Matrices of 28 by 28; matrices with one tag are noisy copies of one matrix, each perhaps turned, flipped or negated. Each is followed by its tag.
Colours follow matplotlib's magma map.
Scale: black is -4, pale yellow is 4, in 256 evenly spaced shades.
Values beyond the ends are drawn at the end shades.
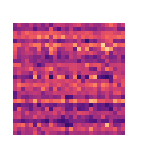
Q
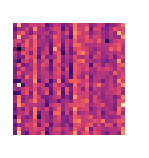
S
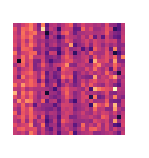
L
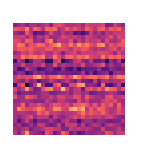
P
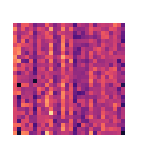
S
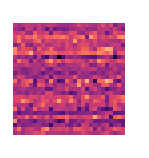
Q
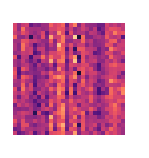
P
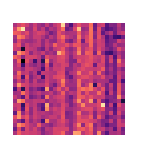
L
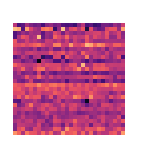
S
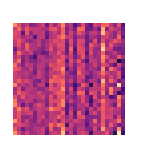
S
